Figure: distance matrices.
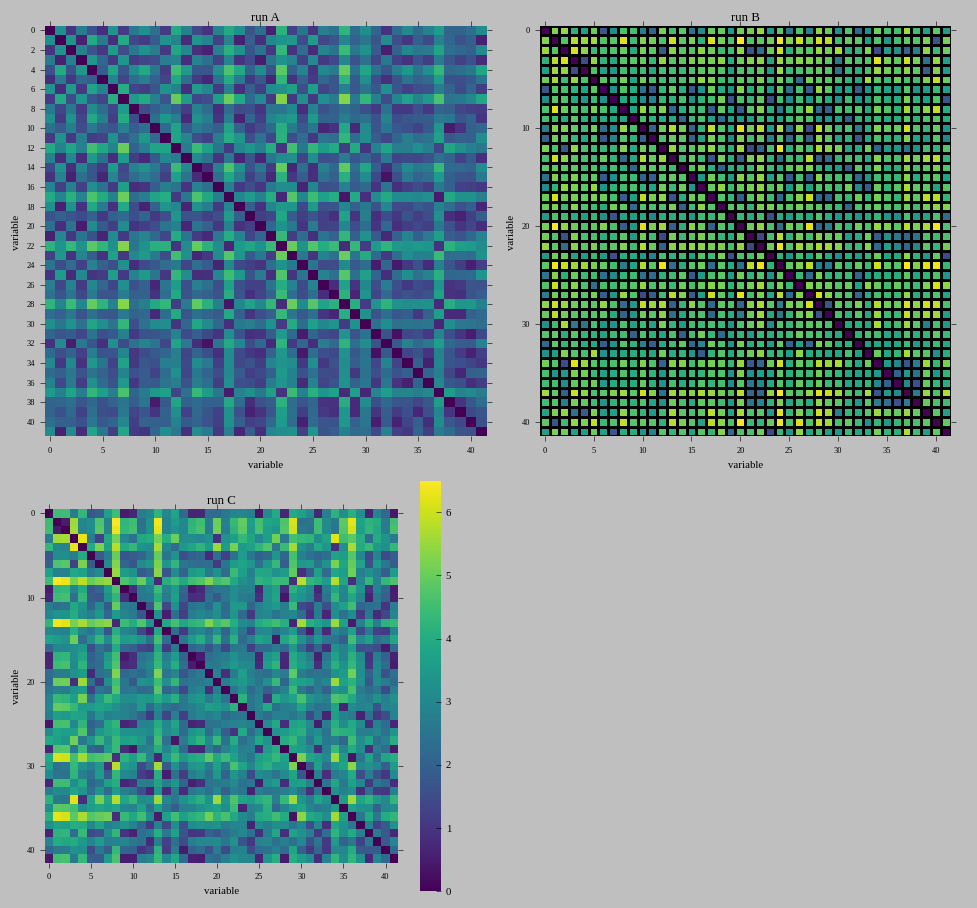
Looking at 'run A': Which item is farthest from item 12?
7
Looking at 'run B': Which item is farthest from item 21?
24
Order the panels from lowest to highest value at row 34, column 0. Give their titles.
run A, run C, run B
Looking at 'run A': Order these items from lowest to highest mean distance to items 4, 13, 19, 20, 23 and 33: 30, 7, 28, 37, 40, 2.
40, 2, 7, 30, 37, 28
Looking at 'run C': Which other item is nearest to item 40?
16
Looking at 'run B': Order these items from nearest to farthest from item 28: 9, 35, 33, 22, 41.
9, 33, 41, 35, 22
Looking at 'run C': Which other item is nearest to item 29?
36
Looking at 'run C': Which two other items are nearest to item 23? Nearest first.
35, 39
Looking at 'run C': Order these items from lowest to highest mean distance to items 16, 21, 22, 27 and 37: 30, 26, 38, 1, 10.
26, 38, 10, 30, 1
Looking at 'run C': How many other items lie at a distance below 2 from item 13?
3
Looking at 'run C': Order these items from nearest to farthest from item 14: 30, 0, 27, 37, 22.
37, 30, 27, 0, 22
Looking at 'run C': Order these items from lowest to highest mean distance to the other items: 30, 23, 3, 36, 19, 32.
32, 19, 23, 30, 3, 36
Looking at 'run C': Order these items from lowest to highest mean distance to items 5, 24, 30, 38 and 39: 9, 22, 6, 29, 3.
9, 6, 22, 3, 29
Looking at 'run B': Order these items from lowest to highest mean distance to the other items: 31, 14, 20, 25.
25, 31, 14, 20
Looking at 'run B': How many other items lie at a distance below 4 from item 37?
8
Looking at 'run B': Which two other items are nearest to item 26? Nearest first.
5, 32
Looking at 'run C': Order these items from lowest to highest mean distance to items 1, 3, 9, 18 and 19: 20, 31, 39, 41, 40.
41, 40, 20, 31, 39
